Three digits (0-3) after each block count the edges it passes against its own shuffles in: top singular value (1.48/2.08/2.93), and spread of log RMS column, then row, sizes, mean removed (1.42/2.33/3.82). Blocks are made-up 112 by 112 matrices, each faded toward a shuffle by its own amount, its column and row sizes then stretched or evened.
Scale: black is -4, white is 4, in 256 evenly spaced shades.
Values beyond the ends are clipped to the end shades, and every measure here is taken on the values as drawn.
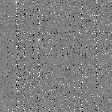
0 2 1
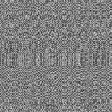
3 2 0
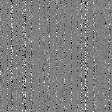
1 3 0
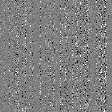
1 3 0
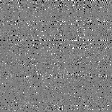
2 1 2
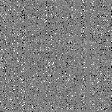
1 2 1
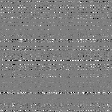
2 1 3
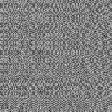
3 0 1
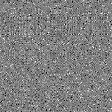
2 0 1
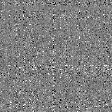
0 2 2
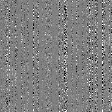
1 3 0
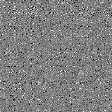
1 1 2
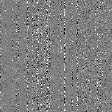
1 3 0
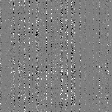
1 3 1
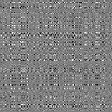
3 2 3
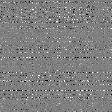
1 1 3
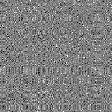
3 1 0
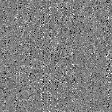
1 2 1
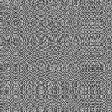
3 2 1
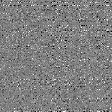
2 1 2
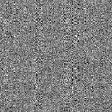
2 2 1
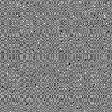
3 0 1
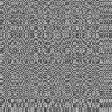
3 2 2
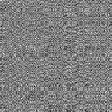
3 1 0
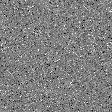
0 0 0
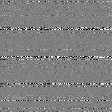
2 0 3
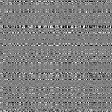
3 0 3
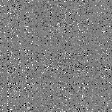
0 2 2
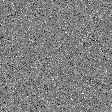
0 0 0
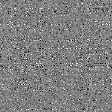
1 1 2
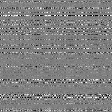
3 0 3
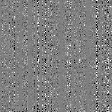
1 3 1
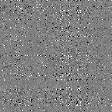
1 2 2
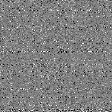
1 1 2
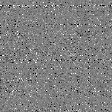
0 1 2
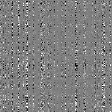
1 3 2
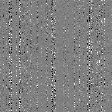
1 3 0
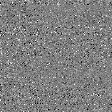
0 1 2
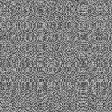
3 1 1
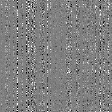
2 3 1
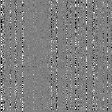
2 3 1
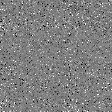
0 1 1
